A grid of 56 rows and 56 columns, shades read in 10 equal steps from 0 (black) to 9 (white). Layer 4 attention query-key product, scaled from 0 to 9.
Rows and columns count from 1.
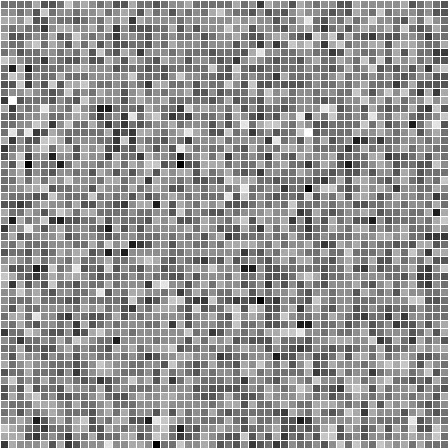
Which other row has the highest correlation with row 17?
3
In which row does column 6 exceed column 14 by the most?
14
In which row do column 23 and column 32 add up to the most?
19
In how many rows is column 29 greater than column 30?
22
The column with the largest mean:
21
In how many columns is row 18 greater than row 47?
24
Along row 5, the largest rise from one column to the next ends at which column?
40
